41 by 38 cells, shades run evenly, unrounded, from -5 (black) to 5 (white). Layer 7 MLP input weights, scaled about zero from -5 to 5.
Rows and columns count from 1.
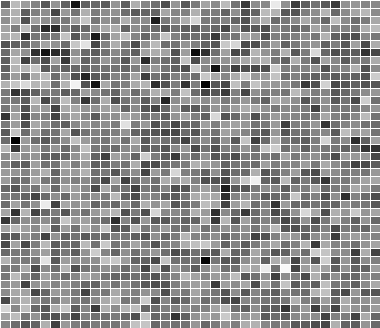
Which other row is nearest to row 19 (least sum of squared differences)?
21
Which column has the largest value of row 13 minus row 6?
37
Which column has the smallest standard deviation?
35
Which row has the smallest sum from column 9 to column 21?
11
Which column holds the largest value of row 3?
20
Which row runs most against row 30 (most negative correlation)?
41
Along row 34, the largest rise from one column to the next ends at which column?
29
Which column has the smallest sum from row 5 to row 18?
10
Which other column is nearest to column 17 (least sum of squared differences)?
31
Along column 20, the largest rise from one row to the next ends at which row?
9
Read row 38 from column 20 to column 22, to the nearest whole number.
1 -1 0
